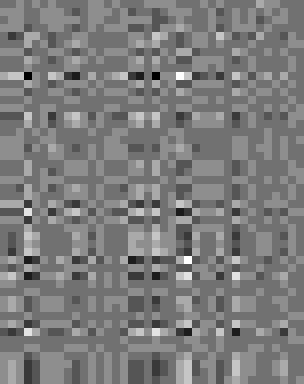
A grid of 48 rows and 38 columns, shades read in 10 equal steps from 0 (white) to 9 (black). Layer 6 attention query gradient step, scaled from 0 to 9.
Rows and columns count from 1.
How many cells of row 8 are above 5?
4
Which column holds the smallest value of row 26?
23
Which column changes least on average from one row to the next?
29
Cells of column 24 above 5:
12
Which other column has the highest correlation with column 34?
15
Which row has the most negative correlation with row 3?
5
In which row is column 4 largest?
10
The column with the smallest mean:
24
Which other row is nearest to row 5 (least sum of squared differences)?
34
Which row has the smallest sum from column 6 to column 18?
3
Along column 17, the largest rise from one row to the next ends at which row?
33
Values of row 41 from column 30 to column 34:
2 4 4 5 5
